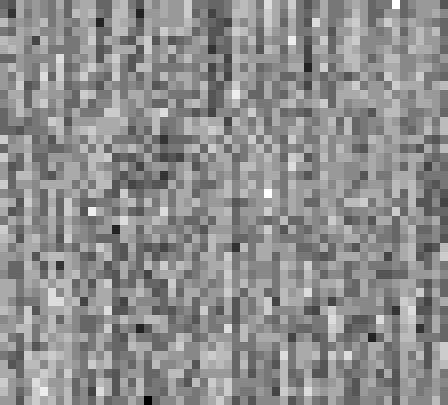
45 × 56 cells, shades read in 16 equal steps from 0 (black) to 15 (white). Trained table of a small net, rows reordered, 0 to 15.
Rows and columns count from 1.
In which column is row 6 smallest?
27
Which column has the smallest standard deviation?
43
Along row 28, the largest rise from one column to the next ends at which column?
31
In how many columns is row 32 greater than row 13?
32
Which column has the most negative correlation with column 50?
9
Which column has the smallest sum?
54
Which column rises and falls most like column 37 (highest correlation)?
41
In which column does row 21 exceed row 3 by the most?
13
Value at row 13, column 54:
8
